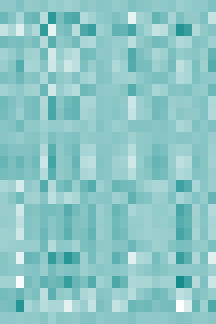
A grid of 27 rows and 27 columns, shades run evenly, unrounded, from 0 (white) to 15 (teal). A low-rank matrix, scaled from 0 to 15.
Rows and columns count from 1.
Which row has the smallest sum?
26
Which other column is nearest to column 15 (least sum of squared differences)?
16
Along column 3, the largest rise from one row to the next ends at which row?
25
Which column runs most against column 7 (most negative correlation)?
17
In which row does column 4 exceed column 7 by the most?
3
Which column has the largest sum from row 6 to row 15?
7
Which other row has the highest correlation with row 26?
11
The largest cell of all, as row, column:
24, 23
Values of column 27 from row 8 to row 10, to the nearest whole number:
9 5 5
